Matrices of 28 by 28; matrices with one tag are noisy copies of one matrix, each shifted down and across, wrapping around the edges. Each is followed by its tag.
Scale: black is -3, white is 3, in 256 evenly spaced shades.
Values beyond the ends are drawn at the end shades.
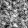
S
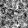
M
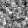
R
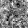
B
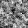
R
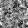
S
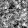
S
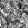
R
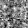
M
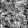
B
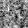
M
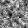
R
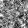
S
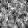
R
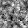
R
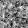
M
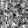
M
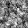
R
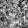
B
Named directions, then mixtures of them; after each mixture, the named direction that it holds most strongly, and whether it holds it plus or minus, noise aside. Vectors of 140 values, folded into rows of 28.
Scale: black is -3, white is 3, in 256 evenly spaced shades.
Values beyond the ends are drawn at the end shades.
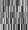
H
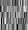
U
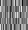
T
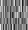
T, plus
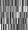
U, plus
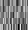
H, plus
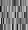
U, plus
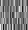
H, plus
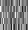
H, plus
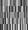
H, minus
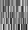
H, plus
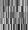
H, plus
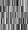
H, plus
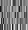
H, minus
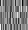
T, plus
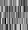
H, minus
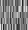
H, plus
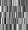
U, minus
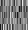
T, minus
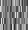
T, plus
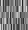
H, plus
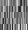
H, minus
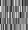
T, plus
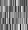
H, minus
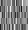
T, minus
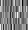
T, plus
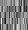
U, minus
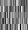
H, minus
